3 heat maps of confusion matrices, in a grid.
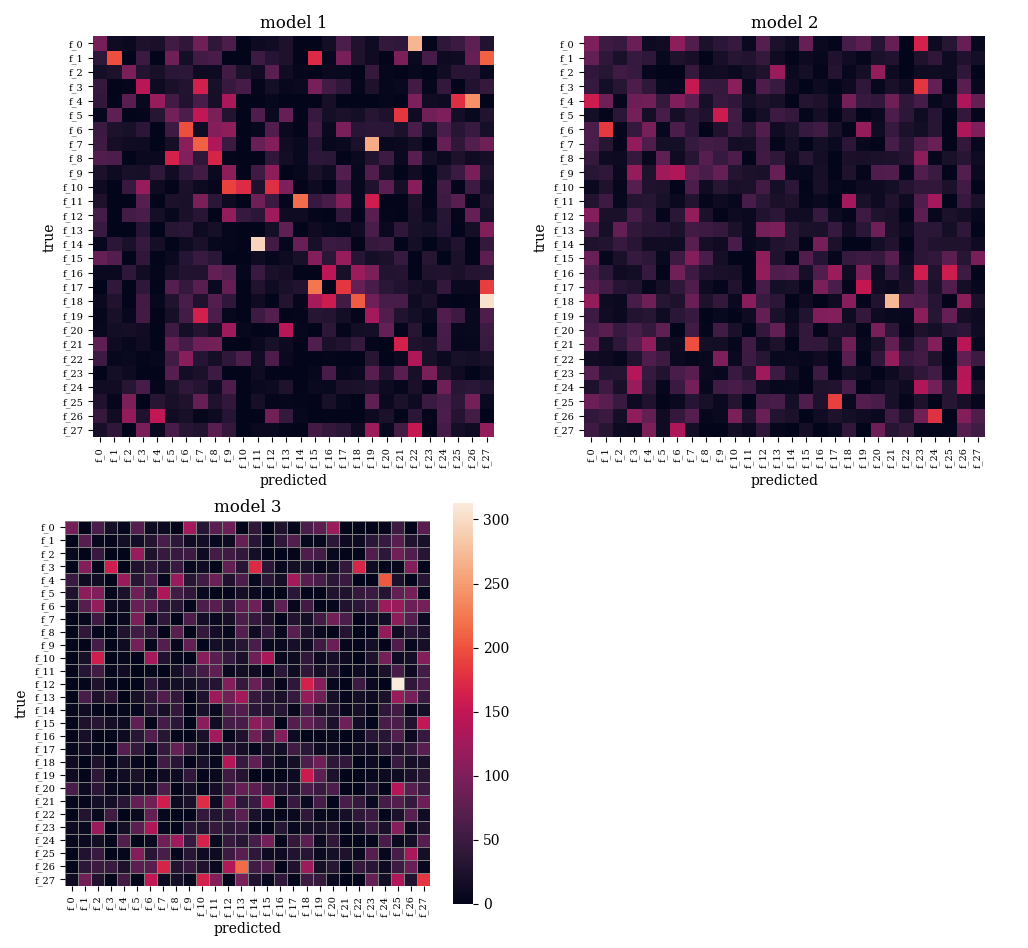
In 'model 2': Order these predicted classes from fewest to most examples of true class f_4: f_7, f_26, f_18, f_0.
f_7, f_18, f_26, f_0
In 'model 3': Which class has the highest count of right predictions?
f_27
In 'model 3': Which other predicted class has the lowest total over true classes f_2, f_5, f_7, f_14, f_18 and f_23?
f_3
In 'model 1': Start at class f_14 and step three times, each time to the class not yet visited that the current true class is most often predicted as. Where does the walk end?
f_7
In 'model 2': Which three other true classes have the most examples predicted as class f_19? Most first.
f_17, f_6, f_16
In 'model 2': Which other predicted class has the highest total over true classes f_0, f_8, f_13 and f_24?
f_23
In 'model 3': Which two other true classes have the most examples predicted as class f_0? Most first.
f_20, f_4
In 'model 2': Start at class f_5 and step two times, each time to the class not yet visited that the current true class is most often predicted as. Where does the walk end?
f_6
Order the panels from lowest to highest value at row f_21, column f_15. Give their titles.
model 2, model 1, model 3
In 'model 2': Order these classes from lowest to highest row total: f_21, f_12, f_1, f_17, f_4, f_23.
f_1, f_12, f_17, f_23, f_21, f_4
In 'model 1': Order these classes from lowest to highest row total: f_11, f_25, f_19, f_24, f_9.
f_24, f_25, f_9, f_19, f_11
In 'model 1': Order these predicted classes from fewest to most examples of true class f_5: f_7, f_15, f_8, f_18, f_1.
f_18, f_15, f_1, f_8, f_7
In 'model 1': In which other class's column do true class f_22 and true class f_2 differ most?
f_6
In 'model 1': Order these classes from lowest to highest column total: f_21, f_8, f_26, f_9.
f_21, f_26, f_8, f_9
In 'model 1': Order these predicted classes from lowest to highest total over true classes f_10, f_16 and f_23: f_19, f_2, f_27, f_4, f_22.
f_4, f_27, f_2, f_22, f_19
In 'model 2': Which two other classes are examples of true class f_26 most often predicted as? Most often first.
f_24, f_3
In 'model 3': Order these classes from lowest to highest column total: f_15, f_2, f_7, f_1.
f_1, f_15, f_2, f_7
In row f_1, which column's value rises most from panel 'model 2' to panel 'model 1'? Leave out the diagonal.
f_27
